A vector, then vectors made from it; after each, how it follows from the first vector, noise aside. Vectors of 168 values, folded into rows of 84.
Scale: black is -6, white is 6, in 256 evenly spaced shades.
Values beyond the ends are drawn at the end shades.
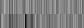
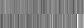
wrapped around, negated, partly zeroed.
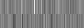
wrapped around, negated, partly zeroed.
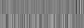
wrapped around, partly zeroed.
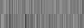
shrunk.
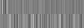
wrapped around, partly zeroed.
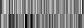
scaled up.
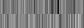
reversed.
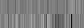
wrapped around, partly zeroed.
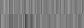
shrunk.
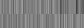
wrapped around, shrunk.
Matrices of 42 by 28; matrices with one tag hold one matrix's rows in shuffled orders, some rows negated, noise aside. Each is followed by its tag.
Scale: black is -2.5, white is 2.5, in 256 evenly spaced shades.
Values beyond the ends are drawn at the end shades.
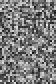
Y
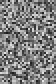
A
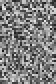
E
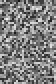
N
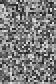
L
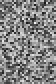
N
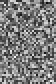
A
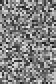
E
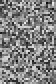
L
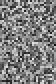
A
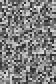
E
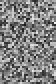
N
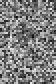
Y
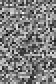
Y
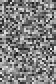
Y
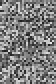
L
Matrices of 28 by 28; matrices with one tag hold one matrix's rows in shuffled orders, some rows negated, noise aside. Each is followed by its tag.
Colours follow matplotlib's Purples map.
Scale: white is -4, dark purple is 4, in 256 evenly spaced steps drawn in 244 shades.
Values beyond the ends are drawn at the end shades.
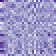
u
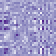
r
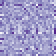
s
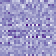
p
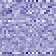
p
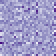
s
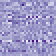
p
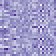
r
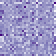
s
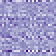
p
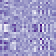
r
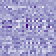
p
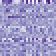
p
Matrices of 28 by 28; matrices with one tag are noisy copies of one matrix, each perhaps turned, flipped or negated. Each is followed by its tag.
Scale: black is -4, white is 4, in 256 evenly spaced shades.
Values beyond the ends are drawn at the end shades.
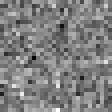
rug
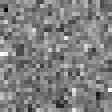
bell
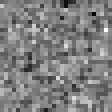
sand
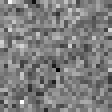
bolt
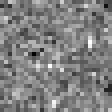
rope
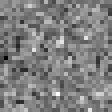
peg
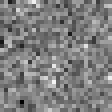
bolt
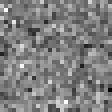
bell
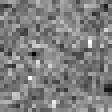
rope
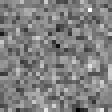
bolt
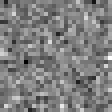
rug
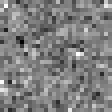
rope
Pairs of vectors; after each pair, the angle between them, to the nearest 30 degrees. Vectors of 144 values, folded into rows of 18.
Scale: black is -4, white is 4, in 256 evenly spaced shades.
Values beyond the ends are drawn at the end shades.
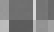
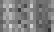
90 degrees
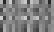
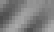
90 degrees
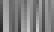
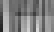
30 degrees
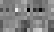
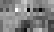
30 degrees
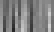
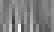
90 degrees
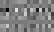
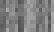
120 degrees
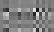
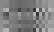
150 degrees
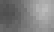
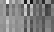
120 degrees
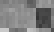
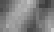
90 degrees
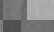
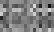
90 degrees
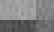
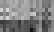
30 degrees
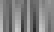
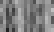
90 degrees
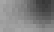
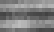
90 degrees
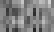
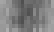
120 degrees
